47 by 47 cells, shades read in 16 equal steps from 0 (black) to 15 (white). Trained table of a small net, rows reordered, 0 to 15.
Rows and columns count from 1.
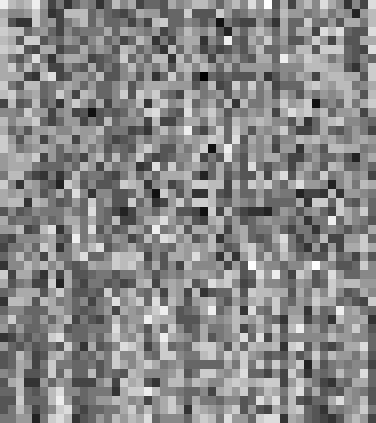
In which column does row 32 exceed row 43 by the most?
42
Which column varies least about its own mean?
14
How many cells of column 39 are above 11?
4
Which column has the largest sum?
33
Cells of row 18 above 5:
35
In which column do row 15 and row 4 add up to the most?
24
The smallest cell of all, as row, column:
9, 26
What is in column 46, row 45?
11
